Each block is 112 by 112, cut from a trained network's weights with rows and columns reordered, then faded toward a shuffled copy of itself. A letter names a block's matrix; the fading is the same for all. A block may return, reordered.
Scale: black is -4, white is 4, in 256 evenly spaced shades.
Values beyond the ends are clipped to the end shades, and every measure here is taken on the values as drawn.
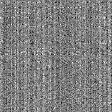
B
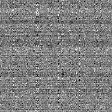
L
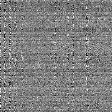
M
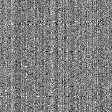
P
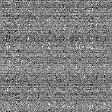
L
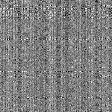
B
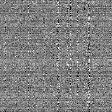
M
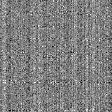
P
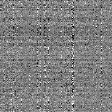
M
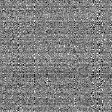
M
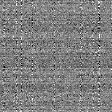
M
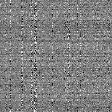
M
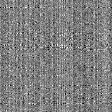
B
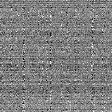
L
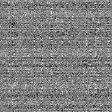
L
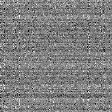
L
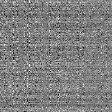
M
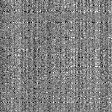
B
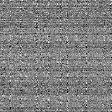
L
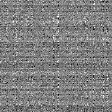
L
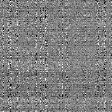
M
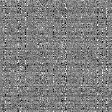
M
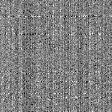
P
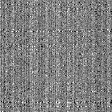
B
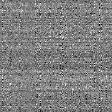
M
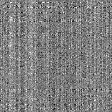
B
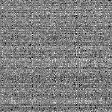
L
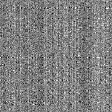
P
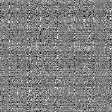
M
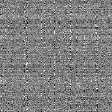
M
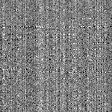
P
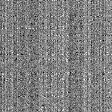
B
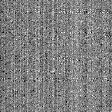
P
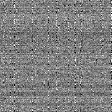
M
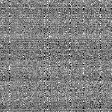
M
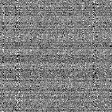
L
